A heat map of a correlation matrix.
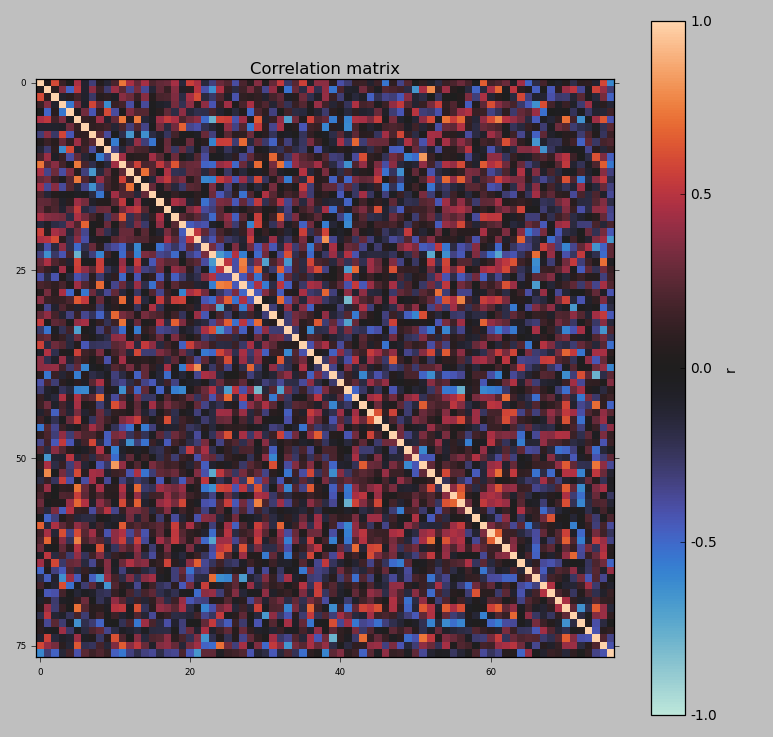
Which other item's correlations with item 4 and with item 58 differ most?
67
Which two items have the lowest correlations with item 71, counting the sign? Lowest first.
30, 59
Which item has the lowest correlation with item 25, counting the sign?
41
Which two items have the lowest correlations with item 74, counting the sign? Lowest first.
39, 22
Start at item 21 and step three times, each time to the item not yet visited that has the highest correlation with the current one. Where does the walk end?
53
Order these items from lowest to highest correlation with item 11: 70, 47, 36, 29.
36, 47, 70, 29
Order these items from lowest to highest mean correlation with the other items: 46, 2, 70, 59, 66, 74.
66, 46, 2, 74, 59, 70
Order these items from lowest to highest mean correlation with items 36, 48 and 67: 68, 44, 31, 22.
31, 22, 68, 44
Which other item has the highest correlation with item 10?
51
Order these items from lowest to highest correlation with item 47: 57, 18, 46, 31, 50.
57, 50, 46, 31, 18
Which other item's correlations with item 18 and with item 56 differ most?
45
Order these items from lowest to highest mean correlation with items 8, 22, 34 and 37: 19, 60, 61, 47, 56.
19, 61, 56, 60, 47
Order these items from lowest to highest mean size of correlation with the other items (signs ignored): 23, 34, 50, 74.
34, 50, 74, 23
